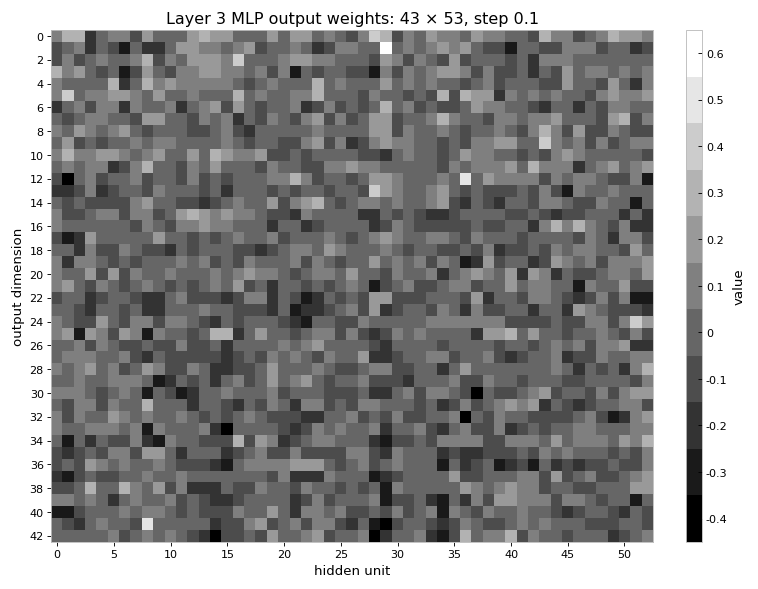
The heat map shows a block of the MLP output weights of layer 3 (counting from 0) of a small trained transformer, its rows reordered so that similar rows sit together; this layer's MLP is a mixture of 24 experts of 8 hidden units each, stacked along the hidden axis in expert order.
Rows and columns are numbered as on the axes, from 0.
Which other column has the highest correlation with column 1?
0
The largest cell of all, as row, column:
1, 29
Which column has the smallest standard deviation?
32
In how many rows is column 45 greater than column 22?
17
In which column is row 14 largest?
23
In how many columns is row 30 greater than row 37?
20
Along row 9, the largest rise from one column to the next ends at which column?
43
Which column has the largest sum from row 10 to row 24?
28
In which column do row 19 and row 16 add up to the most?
44
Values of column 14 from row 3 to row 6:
0.2 0.1 0 0.2
